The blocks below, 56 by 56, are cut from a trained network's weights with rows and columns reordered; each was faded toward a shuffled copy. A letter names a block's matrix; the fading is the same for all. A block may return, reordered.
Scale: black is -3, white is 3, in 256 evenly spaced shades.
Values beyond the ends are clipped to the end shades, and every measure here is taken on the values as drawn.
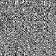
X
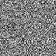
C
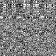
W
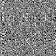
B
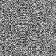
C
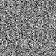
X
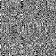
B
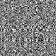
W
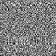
C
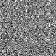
X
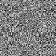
C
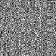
X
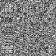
C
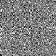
B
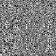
X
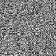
C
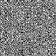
X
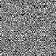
B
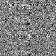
W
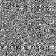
W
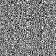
X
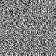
C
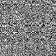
W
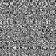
W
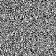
C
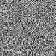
C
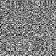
W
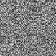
C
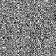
X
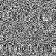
C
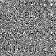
X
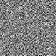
C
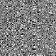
B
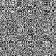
W
